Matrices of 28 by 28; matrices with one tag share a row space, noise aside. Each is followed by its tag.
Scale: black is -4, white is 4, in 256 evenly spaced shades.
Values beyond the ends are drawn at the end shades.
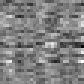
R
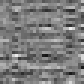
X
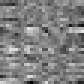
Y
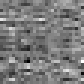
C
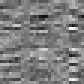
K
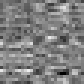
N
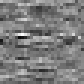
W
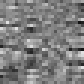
Y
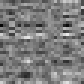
C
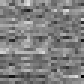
C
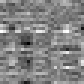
C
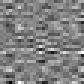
R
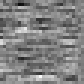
W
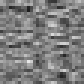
N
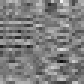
N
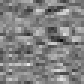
N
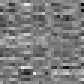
C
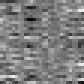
Y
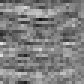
W
